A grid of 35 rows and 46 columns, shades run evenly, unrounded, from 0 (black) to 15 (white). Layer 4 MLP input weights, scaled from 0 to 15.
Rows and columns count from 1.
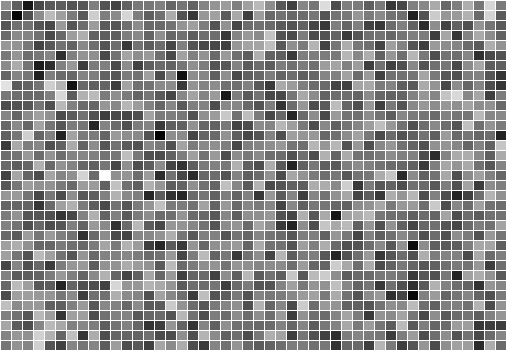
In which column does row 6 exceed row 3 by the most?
34
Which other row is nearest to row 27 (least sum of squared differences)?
11
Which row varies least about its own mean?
24
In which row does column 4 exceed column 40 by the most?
35
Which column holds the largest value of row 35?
4
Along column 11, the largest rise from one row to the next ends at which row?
29
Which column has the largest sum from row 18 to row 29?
30
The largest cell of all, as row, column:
18, 10
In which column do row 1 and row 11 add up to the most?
45
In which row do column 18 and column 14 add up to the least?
33
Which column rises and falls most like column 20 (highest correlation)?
42
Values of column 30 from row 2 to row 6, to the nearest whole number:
5 3 5 4 7
